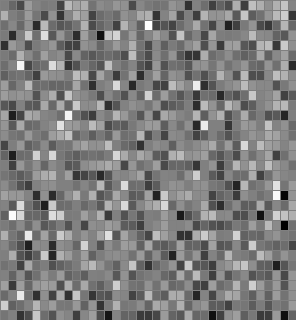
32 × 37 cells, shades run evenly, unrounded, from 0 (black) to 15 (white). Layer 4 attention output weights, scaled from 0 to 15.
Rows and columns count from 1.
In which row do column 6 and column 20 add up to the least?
2
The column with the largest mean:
35
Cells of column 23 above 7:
17
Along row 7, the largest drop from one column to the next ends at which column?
4
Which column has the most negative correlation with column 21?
36
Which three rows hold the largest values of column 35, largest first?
20, 19, 22
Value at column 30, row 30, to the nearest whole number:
10
